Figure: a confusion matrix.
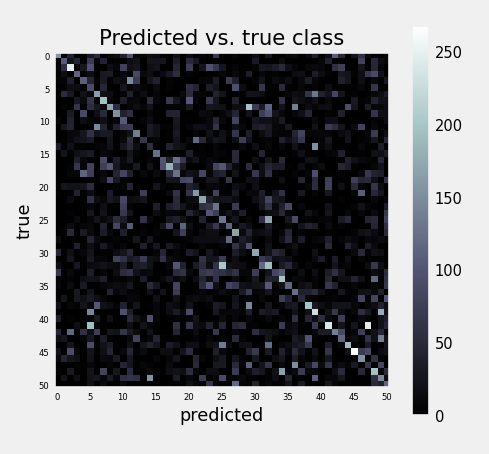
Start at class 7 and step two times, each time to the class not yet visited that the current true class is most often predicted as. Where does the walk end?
41
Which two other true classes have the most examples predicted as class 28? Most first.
13, 41
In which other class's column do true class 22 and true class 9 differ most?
4
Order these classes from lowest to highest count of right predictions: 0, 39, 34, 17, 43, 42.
43, 42, 0, 17, 34, 39
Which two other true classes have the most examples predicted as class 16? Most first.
17, 31
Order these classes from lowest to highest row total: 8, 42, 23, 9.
23, 9, 42, 8
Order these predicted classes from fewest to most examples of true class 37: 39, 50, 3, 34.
39, 3, 34, 50
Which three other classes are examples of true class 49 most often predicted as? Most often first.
14, 39, 25
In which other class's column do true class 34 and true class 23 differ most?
48
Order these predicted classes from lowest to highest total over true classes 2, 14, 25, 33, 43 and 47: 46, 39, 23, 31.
46, 31, 23, 39
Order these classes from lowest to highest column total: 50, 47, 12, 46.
12, 47, 46, 50
